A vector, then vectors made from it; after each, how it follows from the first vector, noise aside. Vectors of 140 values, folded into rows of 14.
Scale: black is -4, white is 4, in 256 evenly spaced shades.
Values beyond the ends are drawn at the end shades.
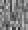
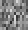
wrapped around, negated.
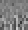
reversed, negated, partly zeroed.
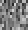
wrapped around, negated.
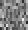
wrapped around, negated.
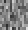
copied.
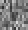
copied.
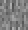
negated, shrunk.
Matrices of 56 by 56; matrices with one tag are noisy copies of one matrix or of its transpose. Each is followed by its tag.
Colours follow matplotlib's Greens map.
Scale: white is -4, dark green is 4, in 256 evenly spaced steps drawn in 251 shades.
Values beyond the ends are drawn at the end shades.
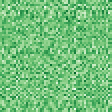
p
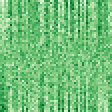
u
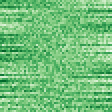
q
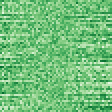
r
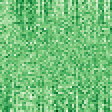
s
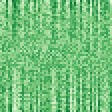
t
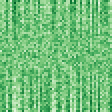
t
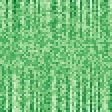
t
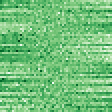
q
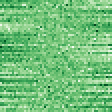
q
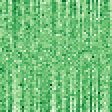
t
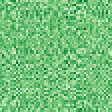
p
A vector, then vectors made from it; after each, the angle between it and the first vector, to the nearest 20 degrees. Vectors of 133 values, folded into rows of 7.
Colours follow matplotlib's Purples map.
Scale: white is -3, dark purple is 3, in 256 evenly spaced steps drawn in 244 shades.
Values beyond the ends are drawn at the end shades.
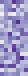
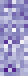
100 degrees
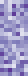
140 degrees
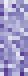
140 degrees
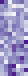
60 degrees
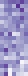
60 degrees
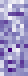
120 degrees
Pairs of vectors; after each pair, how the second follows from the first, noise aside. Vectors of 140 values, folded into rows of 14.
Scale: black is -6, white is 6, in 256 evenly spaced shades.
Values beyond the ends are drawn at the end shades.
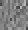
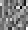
negated, scaled up.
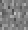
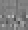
reversed, partly zeroed.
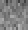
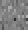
wrapped around, partly zeroed.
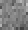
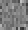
sign-scrambled.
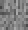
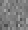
wrapped around, partly zeroed.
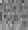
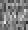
wrapped around, scaled up.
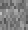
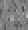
reversed, partly zeroed.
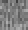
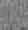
reversed, shrunk.
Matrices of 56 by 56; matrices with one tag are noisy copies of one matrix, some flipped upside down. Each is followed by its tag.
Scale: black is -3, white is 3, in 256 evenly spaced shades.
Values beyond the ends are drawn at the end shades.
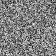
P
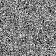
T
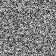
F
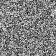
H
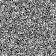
H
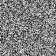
F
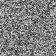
H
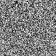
H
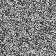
T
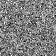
P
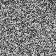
P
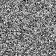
P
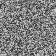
H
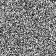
H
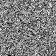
P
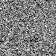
F
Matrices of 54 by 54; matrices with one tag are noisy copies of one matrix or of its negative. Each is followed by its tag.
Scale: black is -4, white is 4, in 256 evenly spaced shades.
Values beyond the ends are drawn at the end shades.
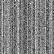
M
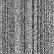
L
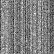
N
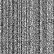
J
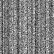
M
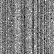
L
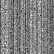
N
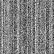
M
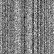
L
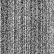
N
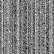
M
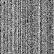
J
